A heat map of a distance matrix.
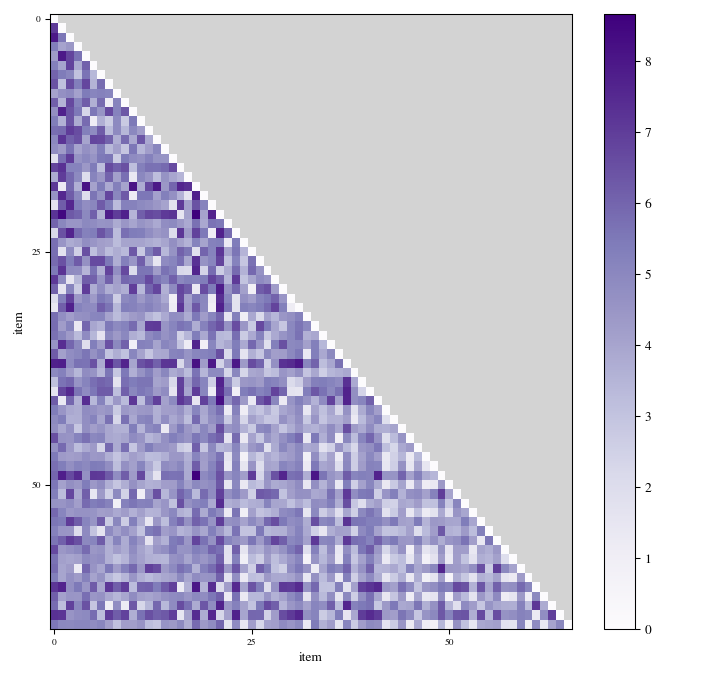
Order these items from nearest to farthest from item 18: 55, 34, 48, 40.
55, 34, 48, 40
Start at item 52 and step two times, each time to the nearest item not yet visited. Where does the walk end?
39
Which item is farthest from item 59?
49
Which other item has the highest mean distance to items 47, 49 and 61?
18
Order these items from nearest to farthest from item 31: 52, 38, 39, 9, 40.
40, 39, 52, 38, 9
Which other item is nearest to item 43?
38
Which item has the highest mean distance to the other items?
21
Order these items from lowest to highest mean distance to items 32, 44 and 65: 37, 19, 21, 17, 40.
17, 19, 40, 37, 21
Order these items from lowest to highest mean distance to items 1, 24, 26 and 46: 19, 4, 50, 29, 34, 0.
50, 34, 29, 19, 4, 0
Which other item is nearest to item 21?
16
